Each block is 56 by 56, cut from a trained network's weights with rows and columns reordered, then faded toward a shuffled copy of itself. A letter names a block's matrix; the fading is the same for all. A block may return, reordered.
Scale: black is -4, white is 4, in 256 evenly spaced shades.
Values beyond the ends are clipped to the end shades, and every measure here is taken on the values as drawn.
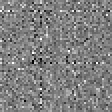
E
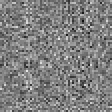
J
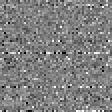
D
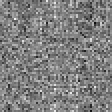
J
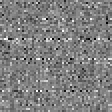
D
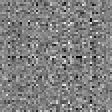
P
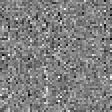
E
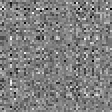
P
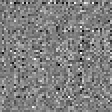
P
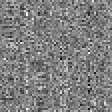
J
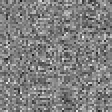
J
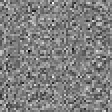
J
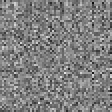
J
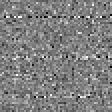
D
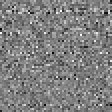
D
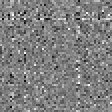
E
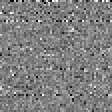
D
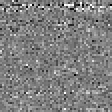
D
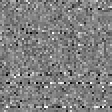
D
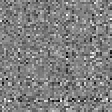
P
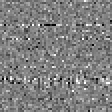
D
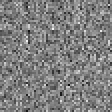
J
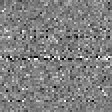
D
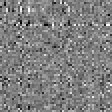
P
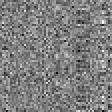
J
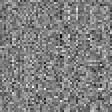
J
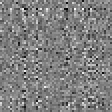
P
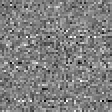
D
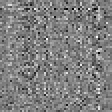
P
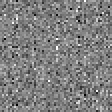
E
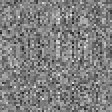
J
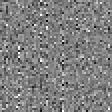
E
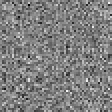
J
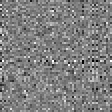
P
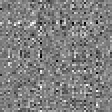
P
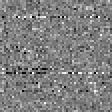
D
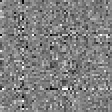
E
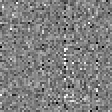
E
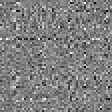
P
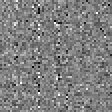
E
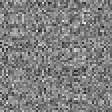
J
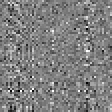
P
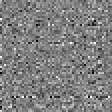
P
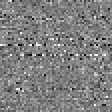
D
